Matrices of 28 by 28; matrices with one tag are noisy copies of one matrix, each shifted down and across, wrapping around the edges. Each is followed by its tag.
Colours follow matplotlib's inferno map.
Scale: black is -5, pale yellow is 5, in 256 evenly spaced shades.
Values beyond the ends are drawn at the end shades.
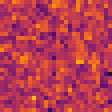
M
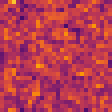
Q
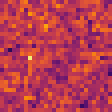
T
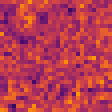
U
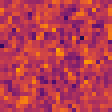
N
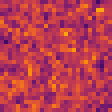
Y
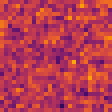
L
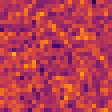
Y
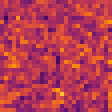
T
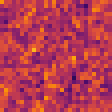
N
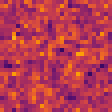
U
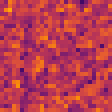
Q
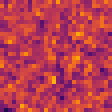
Q
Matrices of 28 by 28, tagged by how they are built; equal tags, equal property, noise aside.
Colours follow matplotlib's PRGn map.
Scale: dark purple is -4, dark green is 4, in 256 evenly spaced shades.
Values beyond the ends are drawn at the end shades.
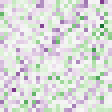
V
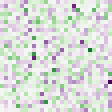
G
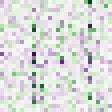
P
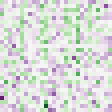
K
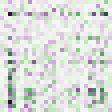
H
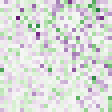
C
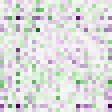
H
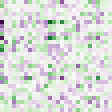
H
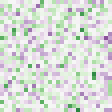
G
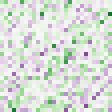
V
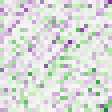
V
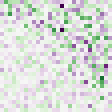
C
